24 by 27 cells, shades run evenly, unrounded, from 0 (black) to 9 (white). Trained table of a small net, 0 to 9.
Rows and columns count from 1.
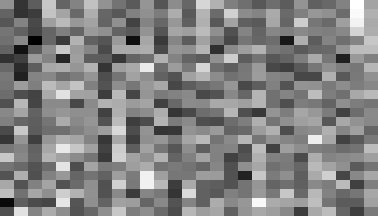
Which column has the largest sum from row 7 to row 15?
9
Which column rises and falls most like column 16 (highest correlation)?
8
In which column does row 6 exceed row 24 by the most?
26
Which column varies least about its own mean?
7
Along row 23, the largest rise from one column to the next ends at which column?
5
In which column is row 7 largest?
17
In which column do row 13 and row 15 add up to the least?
13
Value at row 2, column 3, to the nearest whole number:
2
